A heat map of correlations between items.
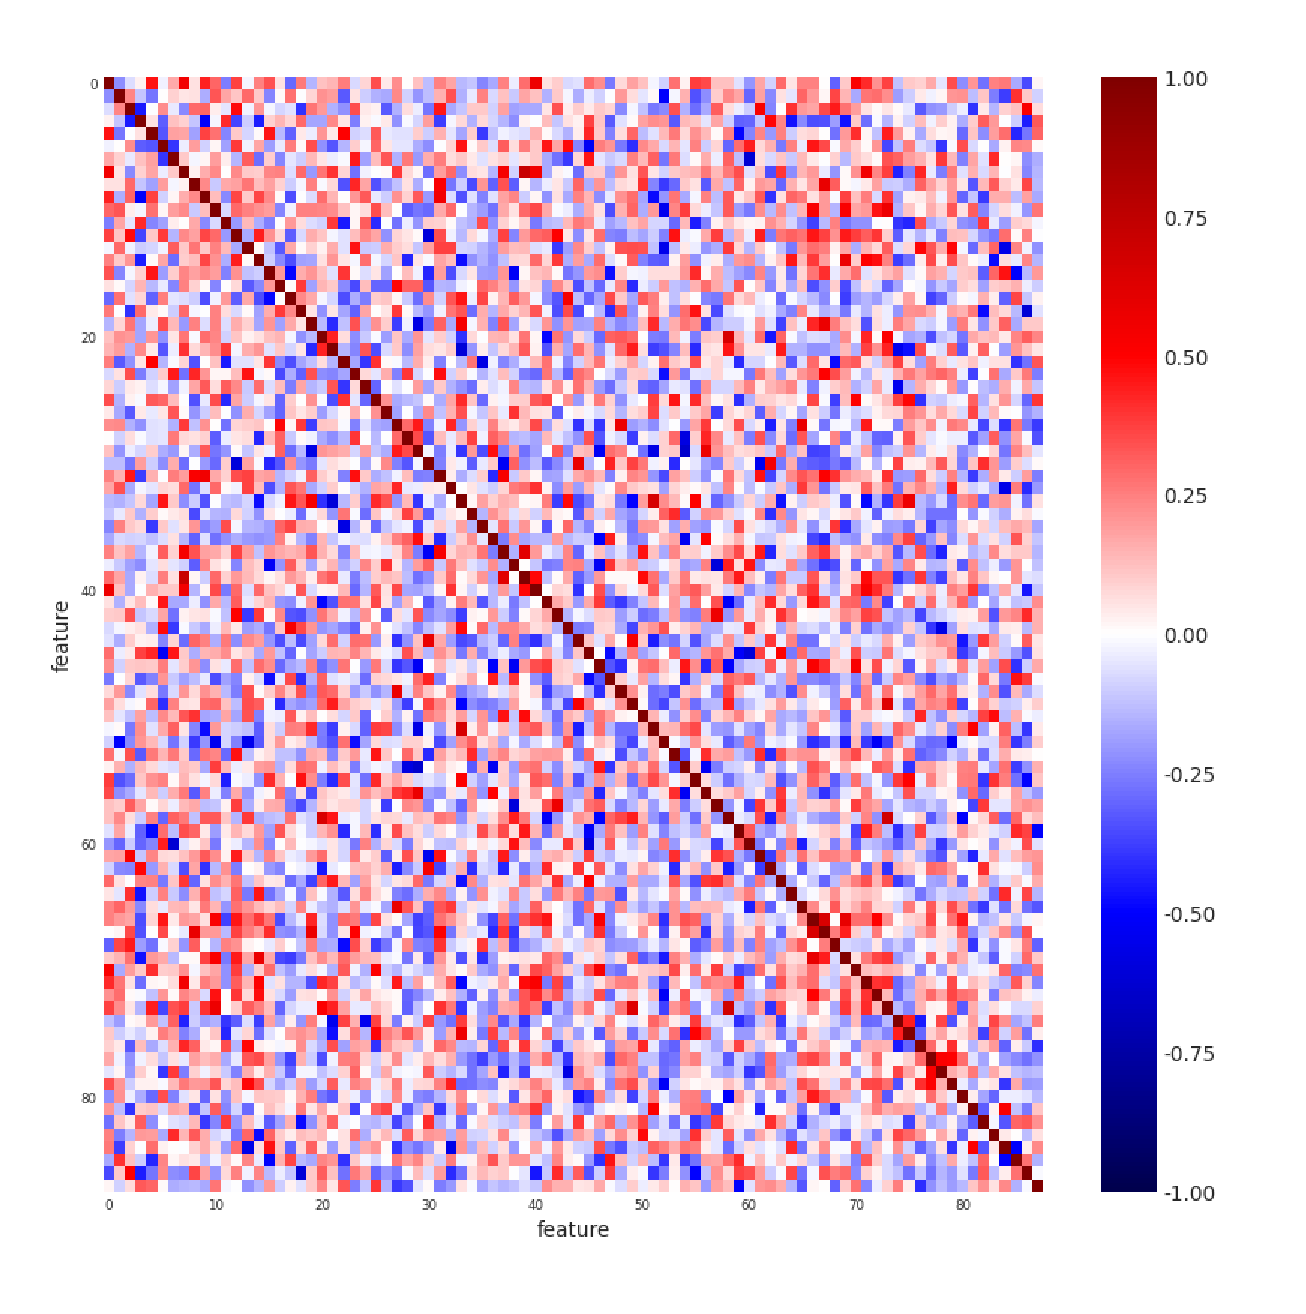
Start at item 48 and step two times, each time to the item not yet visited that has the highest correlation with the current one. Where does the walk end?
65
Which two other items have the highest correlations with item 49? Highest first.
73, 44
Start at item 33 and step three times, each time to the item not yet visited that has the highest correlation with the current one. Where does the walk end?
84
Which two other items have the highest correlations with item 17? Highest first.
43, 33
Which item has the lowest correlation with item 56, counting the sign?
54
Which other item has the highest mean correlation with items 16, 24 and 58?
21
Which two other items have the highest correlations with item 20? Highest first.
58, 73
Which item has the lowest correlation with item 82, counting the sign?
18
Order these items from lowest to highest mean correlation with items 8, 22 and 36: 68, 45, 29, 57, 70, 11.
11, 68, 45, 70, 57, 29
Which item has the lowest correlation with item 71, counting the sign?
33
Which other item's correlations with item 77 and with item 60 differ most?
78
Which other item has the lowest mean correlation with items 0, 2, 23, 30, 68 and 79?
52
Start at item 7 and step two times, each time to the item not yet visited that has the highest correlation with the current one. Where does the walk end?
37
